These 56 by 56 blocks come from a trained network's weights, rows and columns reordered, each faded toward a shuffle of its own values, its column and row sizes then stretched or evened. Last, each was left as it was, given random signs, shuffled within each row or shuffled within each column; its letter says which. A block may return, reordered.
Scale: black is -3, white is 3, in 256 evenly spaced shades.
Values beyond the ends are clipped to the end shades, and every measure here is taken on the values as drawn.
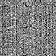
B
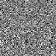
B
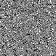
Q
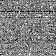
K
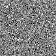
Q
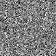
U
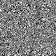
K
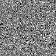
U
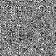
B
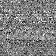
K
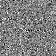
K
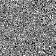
U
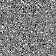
U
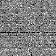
B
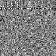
B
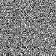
B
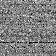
K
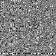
U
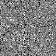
U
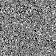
K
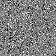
Q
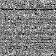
B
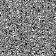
U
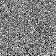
K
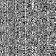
B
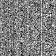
Q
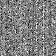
Q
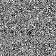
U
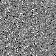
Q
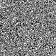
K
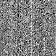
Q
